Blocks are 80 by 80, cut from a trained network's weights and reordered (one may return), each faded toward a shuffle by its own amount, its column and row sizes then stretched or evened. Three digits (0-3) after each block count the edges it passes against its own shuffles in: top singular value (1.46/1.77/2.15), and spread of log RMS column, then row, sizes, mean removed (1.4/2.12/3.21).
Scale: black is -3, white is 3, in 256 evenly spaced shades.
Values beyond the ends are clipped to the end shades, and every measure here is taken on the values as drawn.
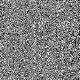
0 2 0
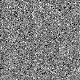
0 0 1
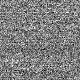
0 0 1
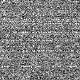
1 1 2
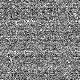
1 1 1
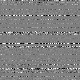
2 0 3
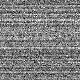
3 0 1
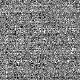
1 2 1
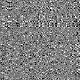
3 1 2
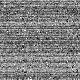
3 0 0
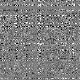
0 2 3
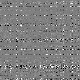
2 2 3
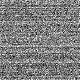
2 1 0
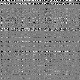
2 1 3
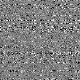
1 1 3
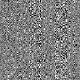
2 3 0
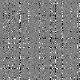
1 3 2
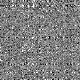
1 1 2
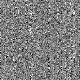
1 2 0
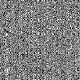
1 2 1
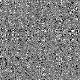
1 2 1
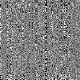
1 3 1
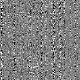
1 3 1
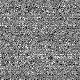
0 0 2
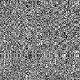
3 2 0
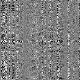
2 3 1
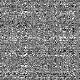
1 2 2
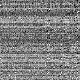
3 1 0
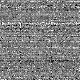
2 1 2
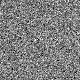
0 0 0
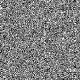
2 1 0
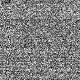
0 1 0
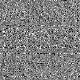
0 1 2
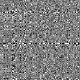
2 2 2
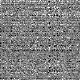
2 2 2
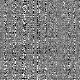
1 3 0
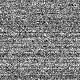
2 0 1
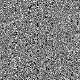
0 2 0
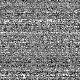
2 1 2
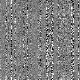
0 3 0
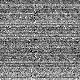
3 0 1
